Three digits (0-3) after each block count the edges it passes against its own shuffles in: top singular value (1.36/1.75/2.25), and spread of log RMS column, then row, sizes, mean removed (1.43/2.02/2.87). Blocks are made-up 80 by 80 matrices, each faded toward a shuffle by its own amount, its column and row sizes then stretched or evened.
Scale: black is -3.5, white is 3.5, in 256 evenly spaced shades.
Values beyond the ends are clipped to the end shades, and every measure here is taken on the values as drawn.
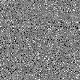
1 0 1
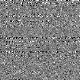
2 1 3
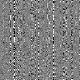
3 3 0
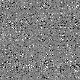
1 1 2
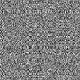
3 1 2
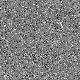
0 1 1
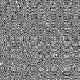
3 0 0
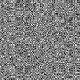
3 0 0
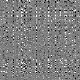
3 3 2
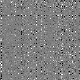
2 3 2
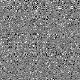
2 1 2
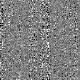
1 3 0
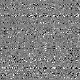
2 1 3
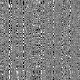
3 3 0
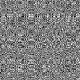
3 0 2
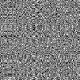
3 1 1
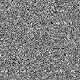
2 0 2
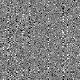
2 2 0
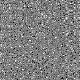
2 1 0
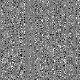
1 3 0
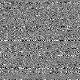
2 0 3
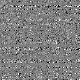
0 2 3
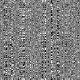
3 3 1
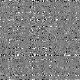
1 2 3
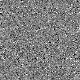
0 0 2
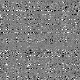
0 2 3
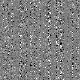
1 3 0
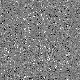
1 1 0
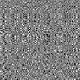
3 2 2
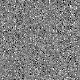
1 2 0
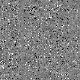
0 2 1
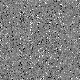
0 1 0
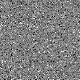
1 1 1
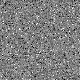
1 0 0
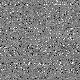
0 0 2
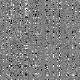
2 3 2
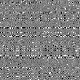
3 1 3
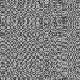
3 0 0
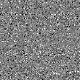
0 1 2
